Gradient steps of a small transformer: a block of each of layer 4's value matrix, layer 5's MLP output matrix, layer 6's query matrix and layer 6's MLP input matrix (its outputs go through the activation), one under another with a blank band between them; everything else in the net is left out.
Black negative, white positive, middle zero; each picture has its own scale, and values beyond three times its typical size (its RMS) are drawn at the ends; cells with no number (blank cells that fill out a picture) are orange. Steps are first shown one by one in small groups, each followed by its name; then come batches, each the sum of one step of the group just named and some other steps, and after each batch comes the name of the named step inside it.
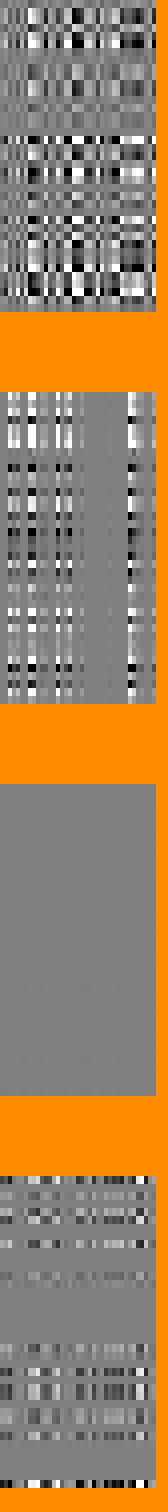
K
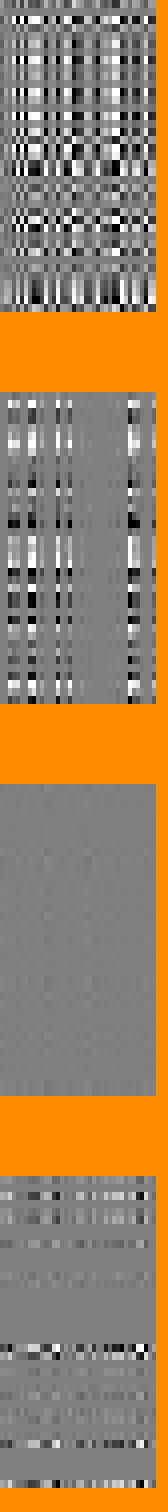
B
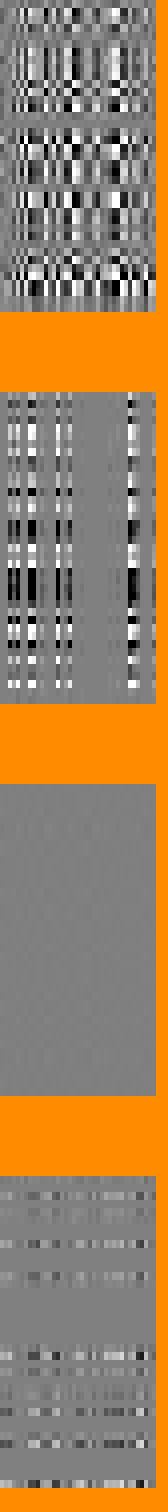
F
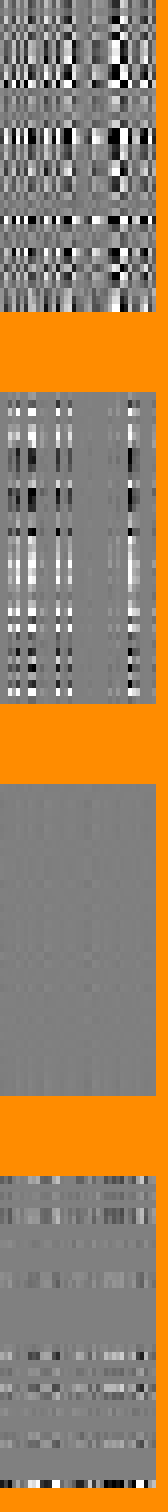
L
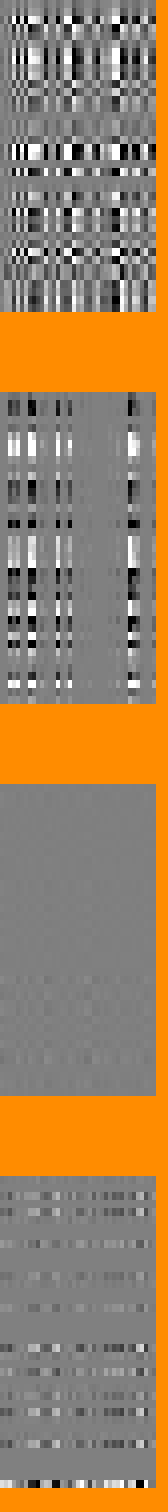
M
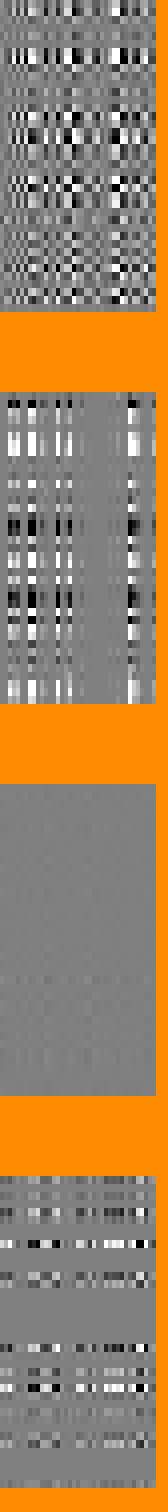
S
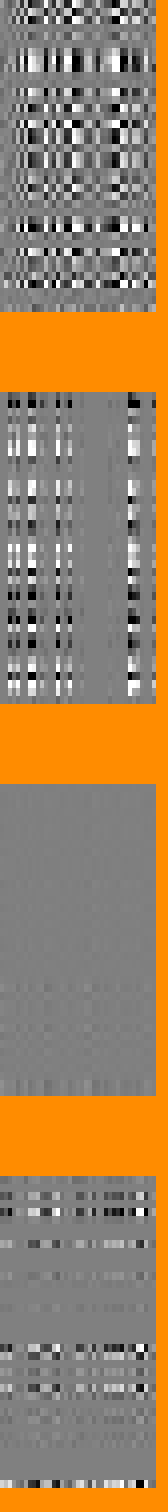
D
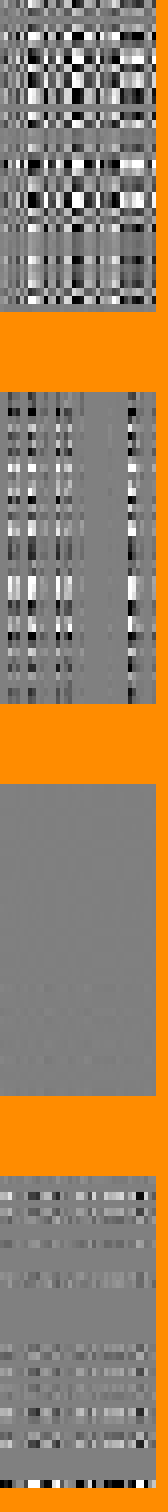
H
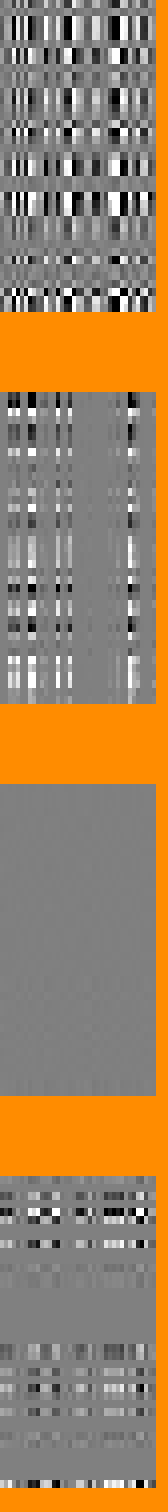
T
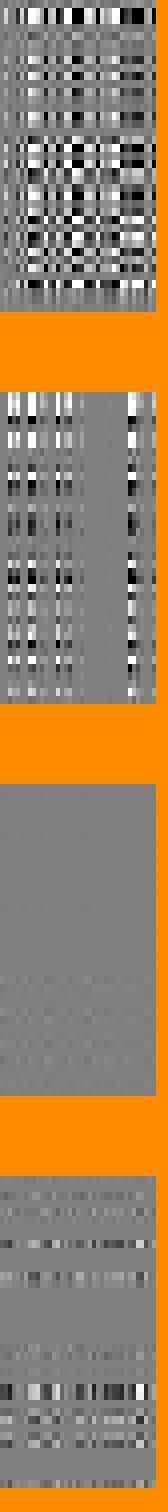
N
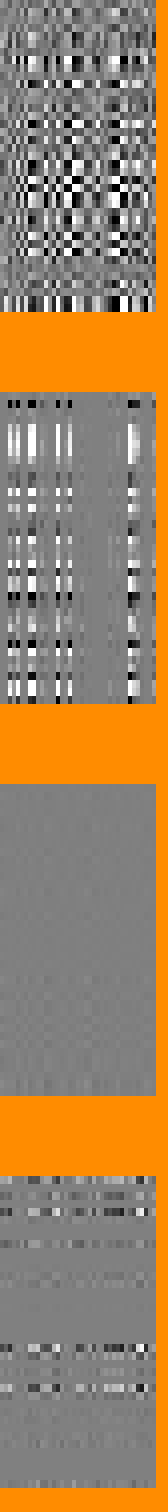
S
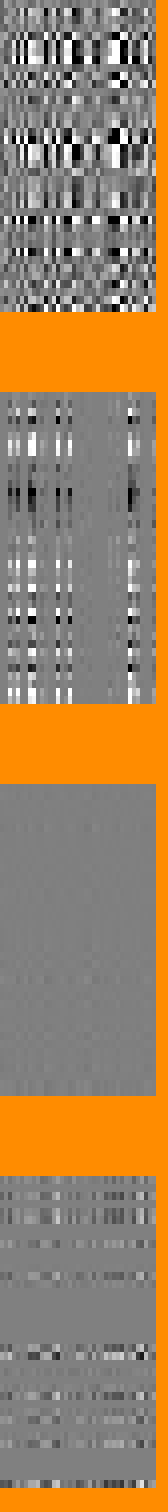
L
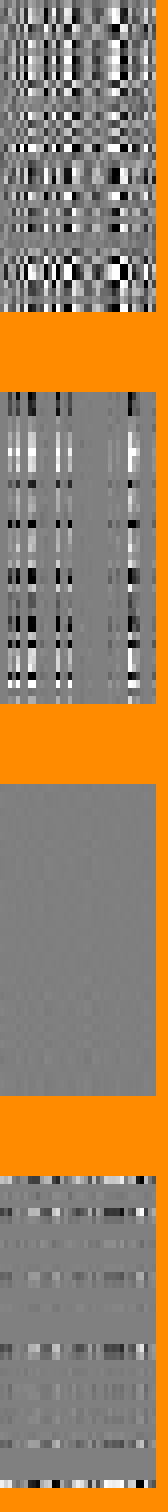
M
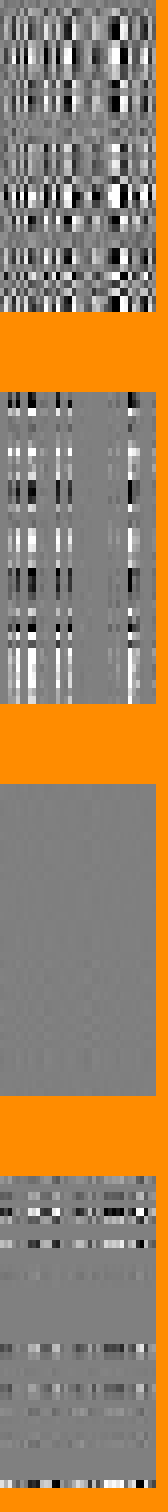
T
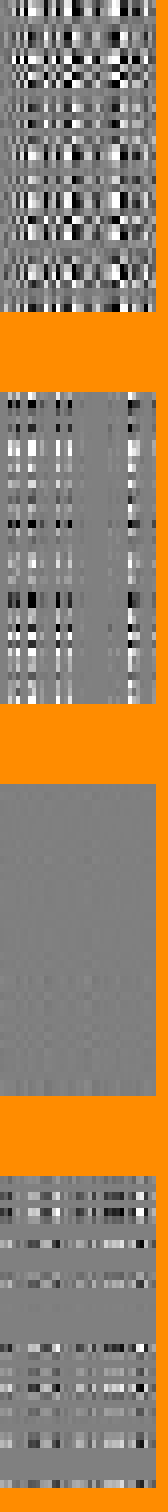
S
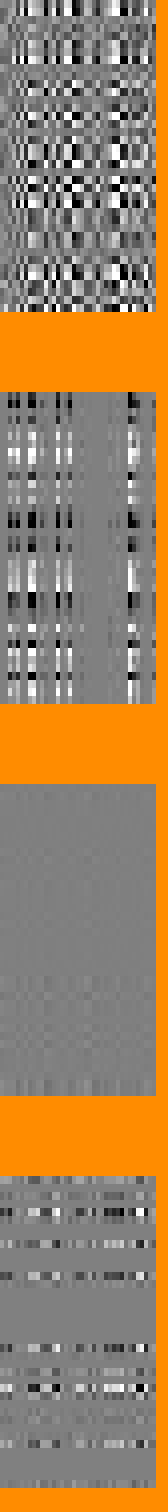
S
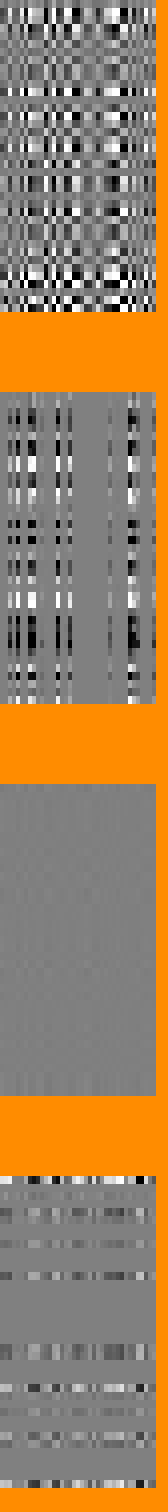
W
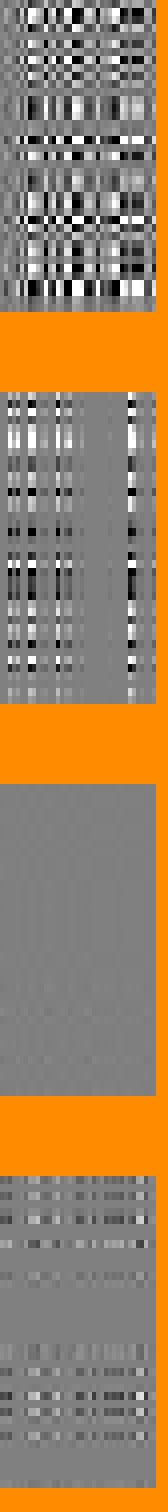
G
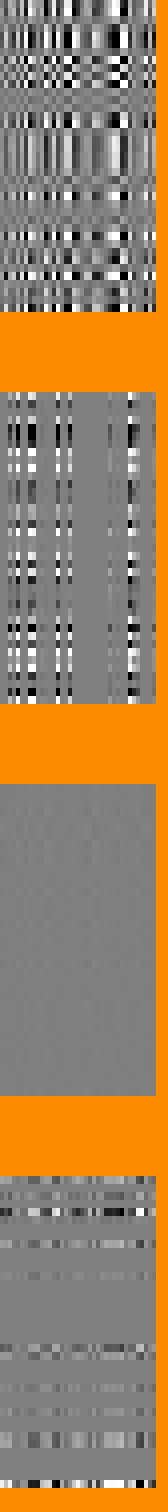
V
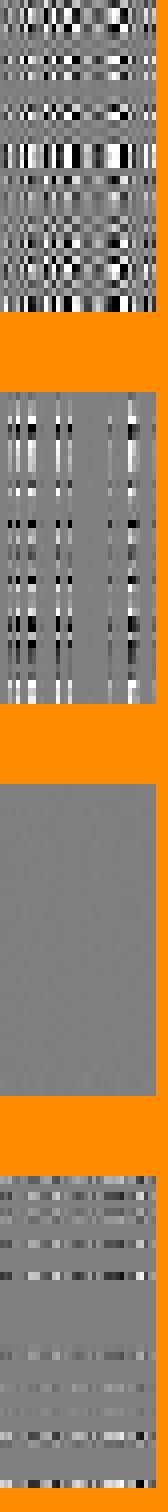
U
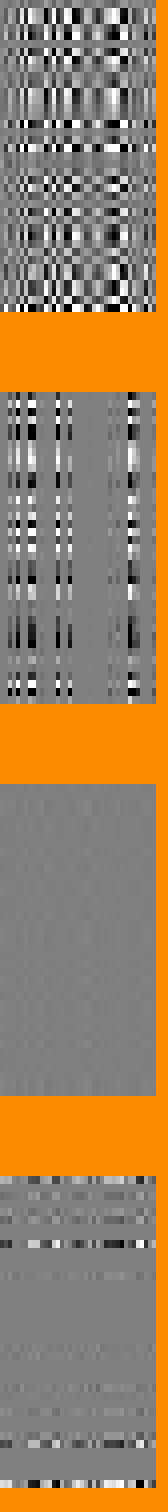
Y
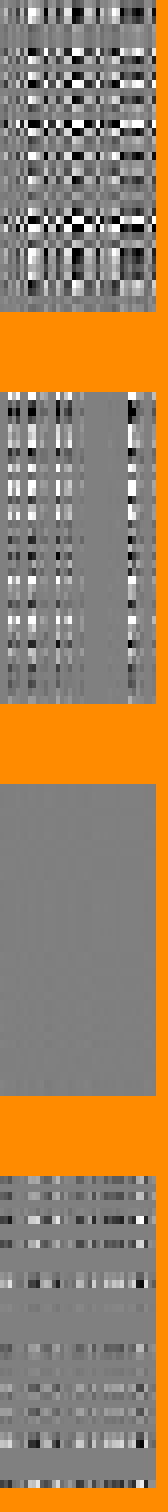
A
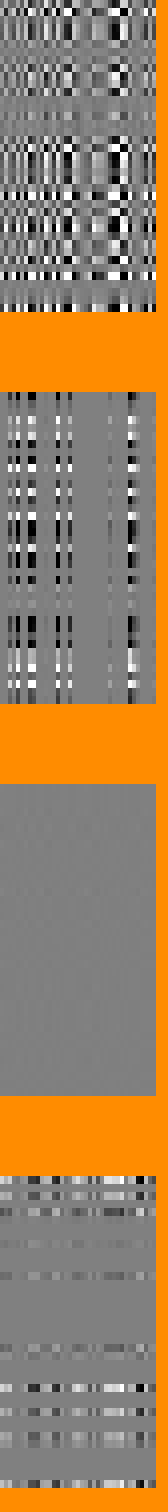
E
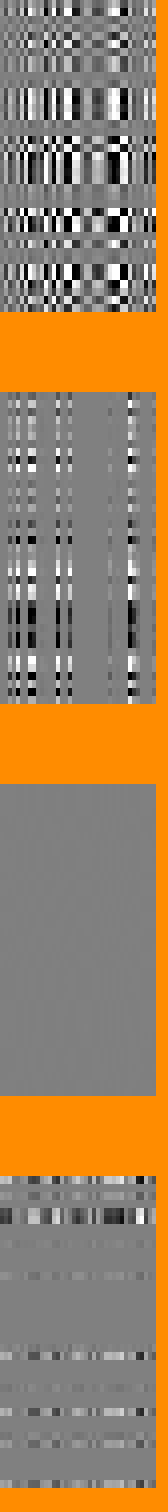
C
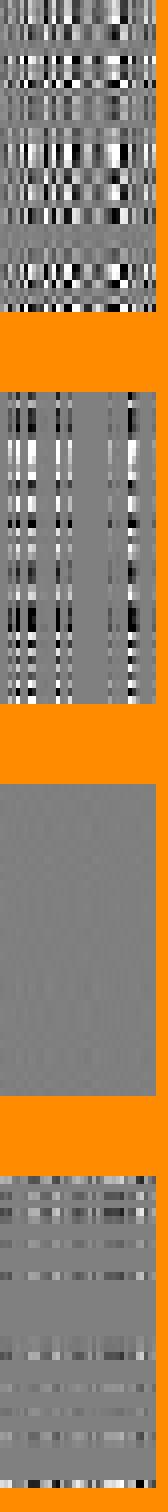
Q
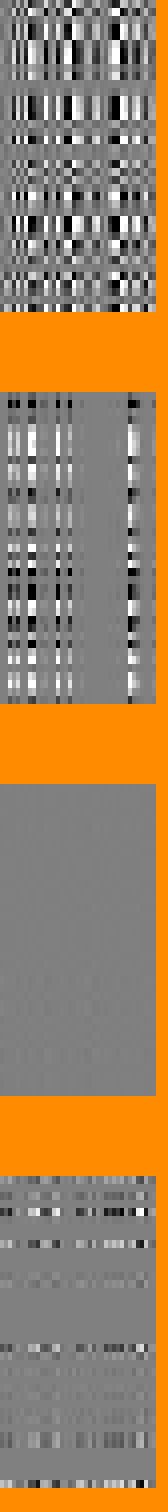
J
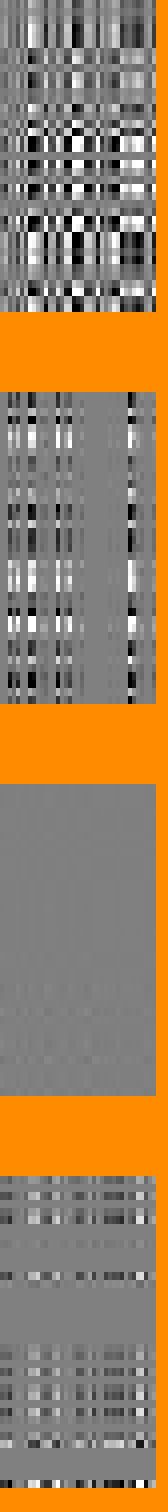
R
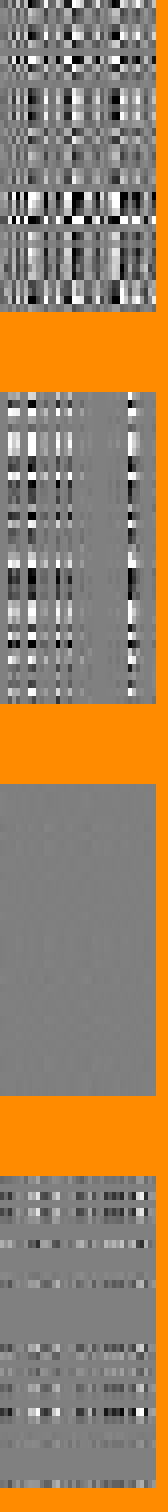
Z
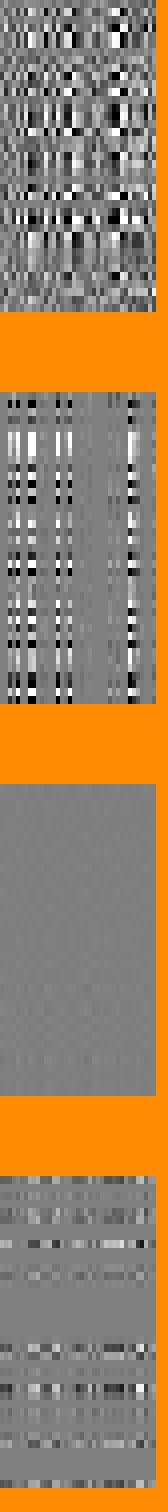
R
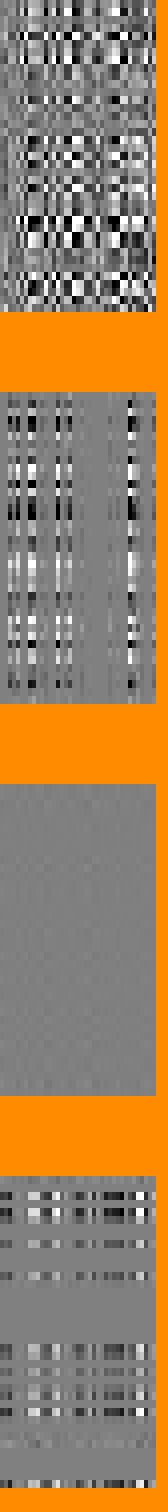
R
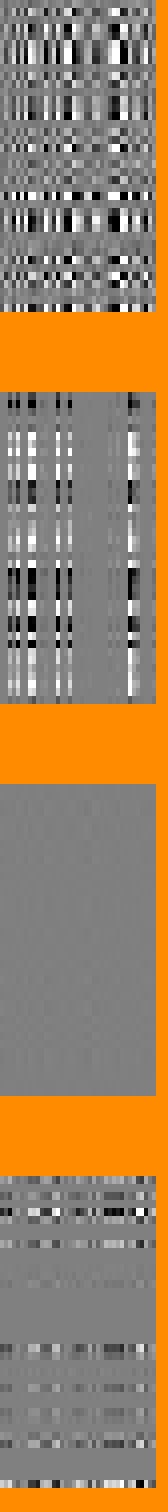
J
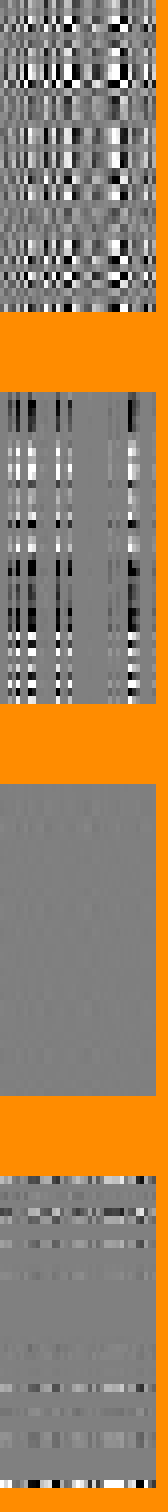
Q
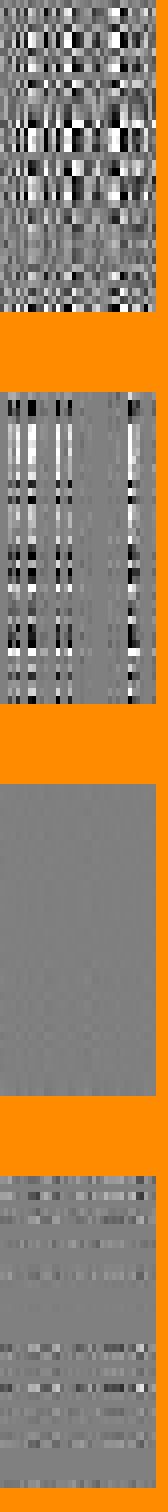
A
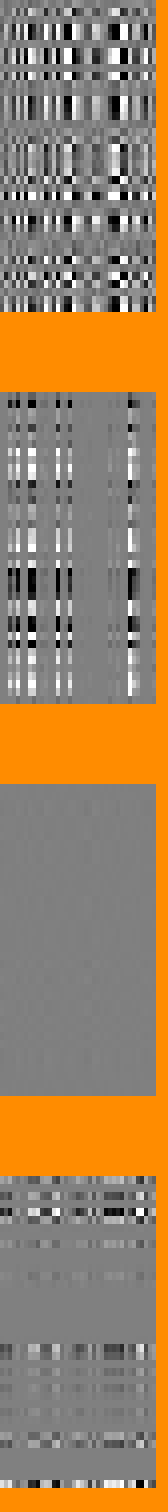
J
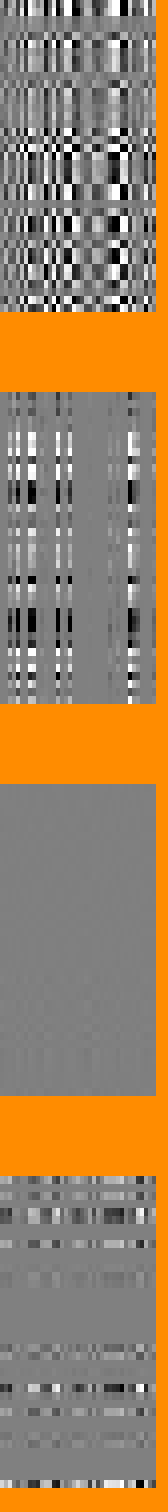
C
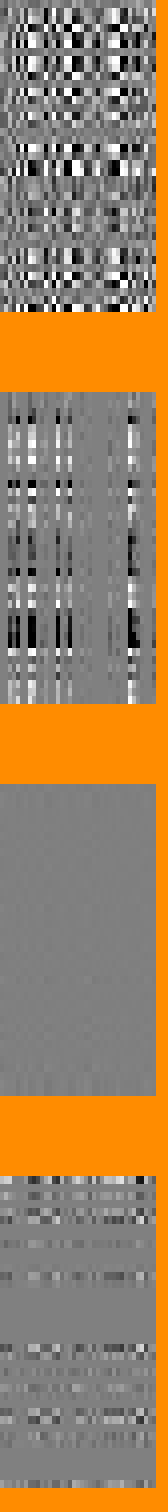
W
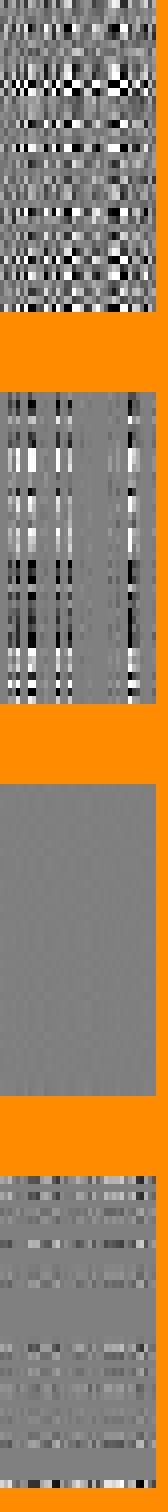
Y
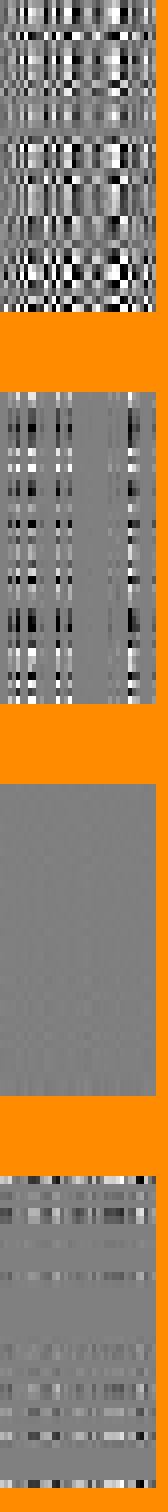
C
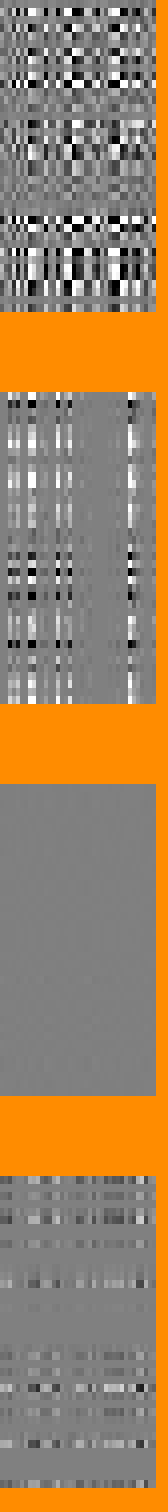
A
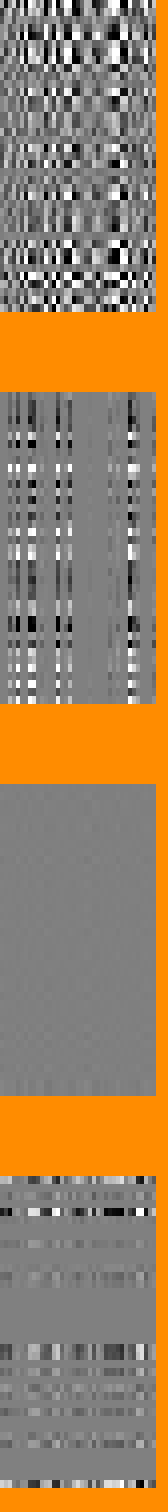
W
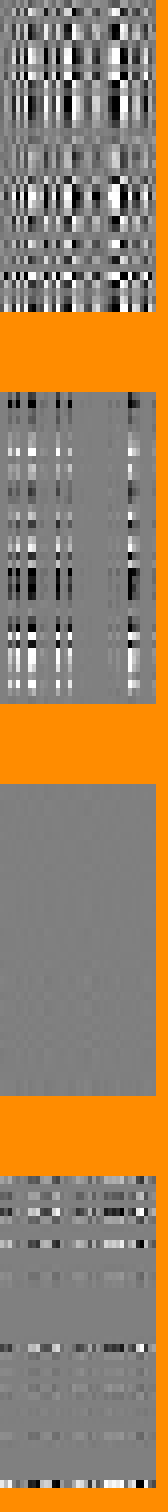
J
